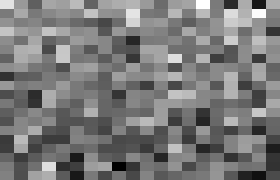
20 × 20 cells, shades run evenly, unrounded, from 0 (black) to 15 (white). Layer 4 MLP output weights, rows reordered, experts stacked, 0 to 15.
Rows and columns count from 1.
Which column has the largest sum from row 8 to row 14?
17
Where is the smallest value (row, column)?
19, 9
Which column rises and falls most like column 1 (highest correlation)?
15
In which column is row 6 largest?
5
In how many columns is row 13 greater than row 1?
5
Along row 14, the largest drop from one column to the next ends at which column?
13
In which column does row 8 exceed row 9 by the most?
1
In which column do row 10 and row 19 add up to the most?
4
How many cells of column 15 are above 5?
17
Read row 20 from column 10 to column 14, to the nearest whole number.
4 8 5 6 7
